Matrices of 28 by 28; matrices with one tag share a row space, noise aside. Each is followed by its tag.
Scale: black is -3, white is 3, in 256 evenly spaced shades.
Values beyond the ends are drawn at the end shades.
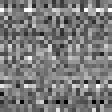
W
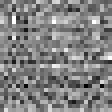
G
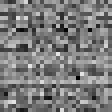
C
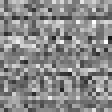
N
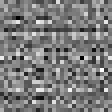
W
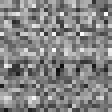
N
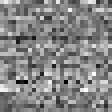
C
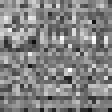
N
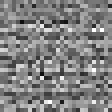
C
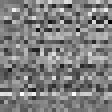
N
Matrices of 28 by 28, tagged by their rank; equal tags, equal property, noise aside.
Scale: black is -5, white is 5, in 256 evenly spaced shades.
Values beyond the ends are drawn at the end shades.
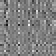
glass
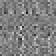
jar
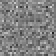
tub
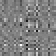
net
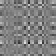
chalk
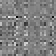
net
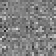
tub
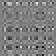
net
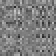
glass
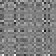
net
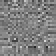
jar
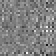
jar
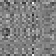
glass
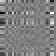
chalk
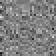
jar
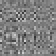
glass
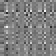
net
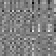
glass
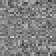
tub
